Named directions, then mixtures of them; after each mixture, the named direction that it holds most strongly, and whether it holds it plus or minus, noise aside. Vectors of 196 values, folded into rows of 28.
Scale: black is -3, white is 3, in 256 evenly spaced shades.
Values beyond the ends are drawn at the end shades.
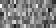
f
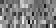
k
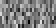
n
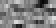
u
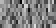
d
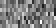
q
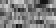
u, plus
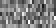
q, plus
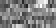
u, minus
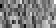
f, minus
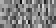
d, plus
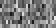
q, plus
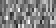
n, minus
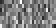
d, minus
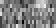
k, minus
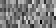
q, minus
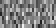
n, minus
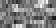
u, minus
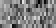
d, plus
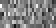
f, plus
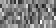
q, plus
